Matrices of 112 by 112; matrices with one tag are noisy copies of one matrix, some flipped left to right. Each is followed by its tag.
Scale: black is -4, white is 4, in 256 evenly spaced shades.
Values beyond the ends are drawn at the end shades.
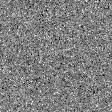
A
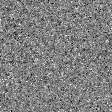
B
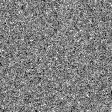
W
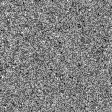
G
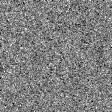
G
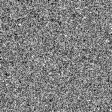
B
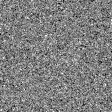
B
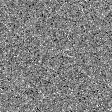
A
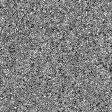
G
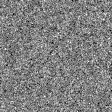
G
